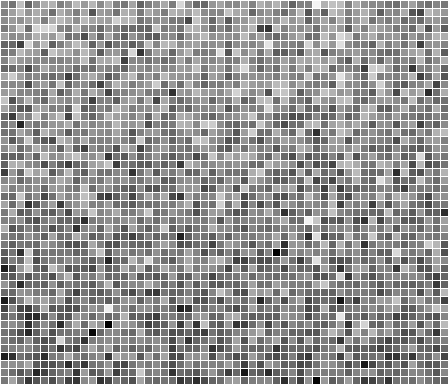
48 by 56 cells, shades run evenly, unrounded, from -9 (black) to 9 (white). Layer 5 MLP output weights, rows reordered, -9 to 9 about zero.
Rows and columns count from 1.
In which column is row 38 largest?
50
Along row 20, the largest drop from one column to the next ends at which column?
54
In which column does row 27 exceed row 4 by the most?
34
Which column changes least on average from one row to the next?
37
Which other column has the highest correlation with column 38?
6
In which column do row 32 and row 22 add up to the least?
35
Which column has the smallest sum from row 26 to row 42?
23
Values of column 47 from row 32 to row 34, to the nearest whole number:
0 -1 -2
